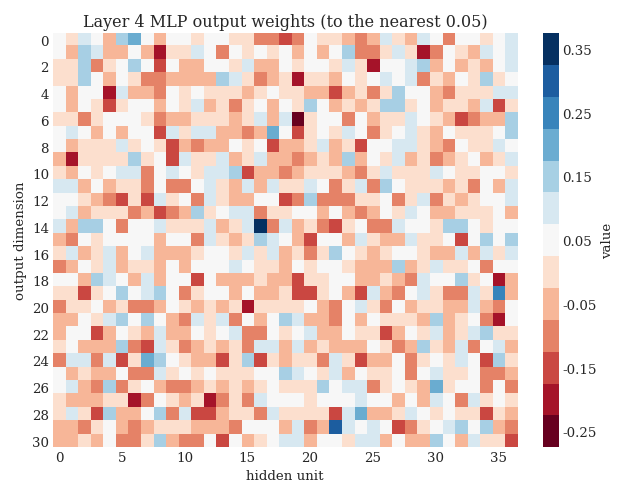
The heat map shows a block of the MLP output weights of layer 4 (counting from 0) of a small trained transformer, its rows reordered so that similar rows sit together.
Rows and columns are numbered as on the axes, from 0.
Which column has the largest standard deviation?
8
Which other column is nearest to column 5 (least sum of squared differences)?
13
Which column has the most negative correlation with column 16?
1
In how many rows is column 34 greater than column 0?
11
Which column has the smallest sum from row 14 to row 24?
26
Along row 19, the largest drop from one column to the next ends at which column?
36
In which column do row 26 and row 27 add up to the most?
30
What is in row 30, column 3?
-0.05
